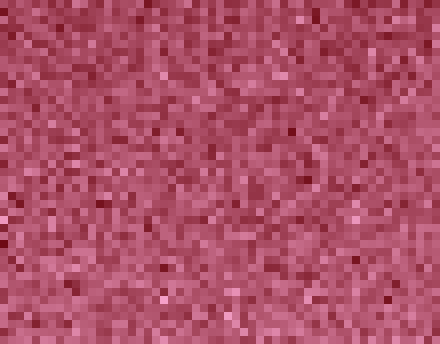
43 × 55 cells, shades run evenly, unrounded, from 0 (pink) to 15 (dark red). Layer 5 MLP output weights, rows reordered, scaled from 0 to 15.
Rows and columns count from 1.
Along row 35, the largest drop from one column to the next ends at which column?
47
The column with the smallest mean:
35
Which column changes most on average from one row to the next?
1
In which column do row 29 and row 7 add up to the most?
41
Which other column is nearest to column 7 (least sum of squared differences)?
15
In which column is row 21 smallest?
10
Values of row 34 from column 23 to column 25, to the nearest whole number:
4 9 7
